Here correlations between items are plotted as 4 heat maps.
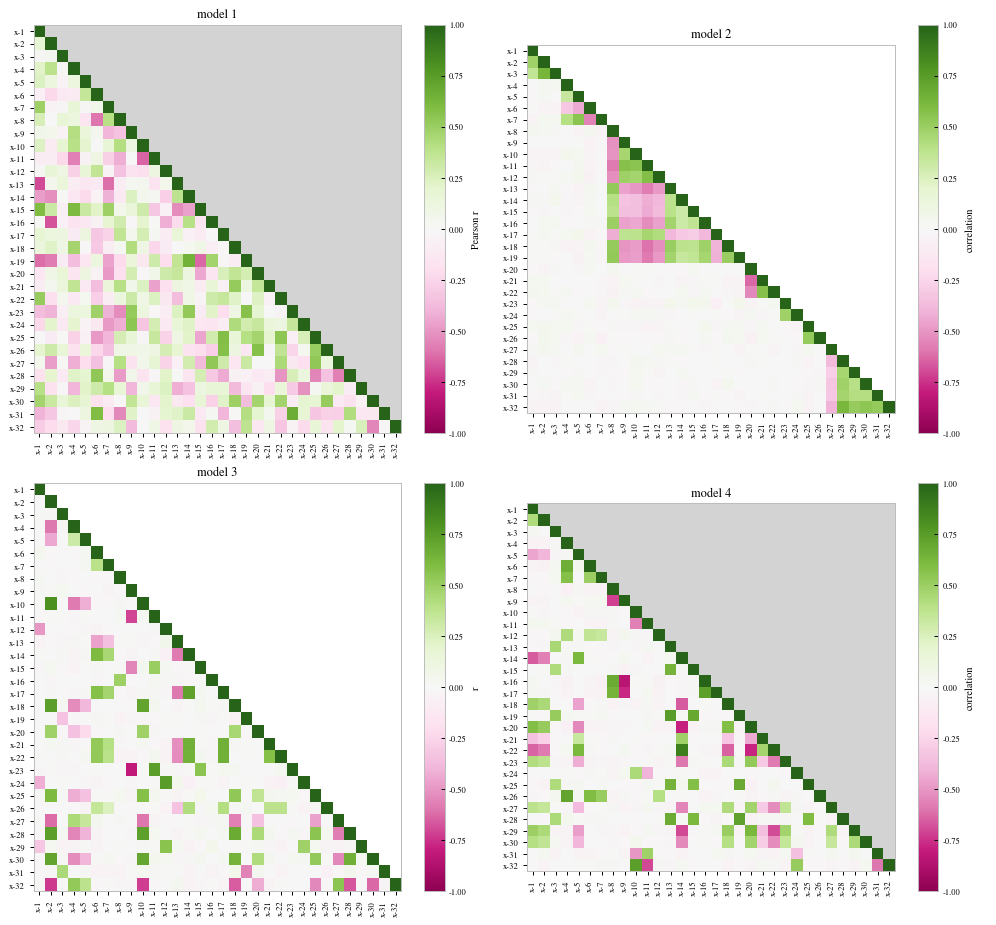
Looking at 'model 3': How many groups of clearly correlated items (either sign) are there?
6
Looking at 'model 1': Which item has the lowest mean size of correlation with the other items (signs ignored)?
x-3
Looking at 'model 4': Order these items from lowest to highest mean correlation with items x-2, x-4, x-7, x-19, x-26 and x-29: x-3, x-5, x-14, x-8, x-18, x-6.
x-14, x-5, x-8, x-3, x-18, x-6
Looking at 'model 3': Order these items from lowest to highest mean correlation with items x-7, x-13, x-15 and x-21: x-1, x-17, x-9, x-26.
x-9, x-1, x-26, x-17
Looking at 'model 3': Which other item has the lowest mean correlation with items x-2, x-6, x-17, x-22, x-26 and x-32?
x-13
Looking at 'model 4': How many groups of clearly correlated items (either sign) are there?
5
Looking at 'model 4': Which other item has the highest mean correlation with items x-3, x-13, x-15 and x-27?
x-19
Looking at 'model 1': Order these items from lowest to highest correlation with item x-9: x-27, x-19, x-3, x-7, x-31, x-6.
x-7, x-27, x-3, x-6, x-19, x-31
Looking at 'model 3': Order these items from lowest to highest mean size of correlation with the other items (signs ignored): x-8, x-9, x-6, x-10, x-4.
x-8, x-9, x-6, x-4, x-10
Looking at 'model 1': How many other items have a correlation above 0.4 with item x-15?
3
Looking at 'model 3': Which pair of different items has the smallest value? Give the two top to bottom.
x-9, x-23
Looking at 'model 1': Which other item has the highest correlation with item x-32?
x-19
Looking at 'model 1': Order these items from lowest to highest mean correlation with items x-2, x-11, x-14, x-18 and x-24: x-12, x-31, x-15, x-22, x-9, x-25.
x-15, x-12, x-31, x-22, x-25, x-9
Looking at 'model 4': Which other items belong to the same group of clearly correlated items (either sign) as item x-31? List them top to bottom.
x-10, x-11, x-24, x-32
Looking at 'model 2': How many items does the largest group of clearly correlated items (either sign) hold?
12
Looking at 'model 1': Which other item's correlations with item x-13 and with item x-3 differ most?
x-1
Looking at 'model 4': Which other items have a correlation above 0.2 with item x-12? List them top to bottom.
x-4, x-6, x-7, x-26
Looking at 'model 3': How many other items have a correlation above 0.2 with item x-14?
6
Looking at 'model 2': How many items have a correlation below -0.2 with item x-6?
3
